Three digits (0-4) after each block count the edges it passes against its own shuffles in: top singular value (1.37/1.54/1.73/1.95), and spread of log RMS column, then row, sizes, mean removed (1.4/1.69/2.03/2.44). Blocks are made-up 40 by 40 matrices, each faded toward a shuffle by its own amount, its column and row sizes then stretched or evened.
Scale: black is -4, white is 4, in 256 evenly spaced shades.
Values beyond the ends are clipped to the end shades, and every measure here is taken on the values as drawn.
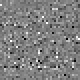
1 0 2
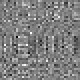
4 1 2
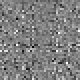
3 2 2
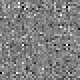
2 1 1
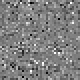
1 1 1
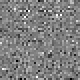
3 0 2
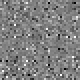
0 0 3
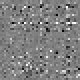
3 2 3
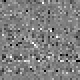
1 0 3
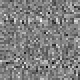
3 0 2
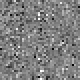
0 3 0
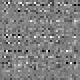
3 2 4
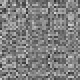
4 4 0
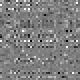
4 1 4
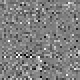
3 0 2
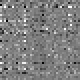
2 2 4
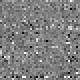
1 1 3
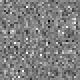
2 1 0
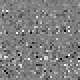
0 0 3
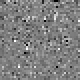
0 1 2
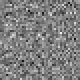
3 2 0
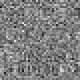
3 0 1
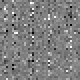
0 4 1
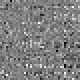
3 2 3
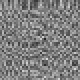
4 0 1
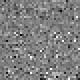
0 0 2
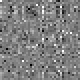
4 1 2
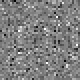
3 0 0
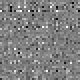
0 1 4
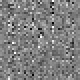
0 4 1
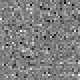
1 1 1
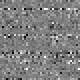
1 0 4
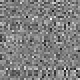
4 0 2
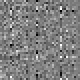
3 4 0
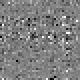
0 1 3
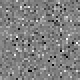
1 0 0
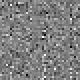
1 3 1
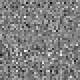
0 0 3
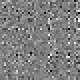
3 3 2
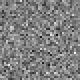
2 0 0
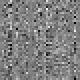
3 4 0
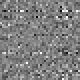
4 1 3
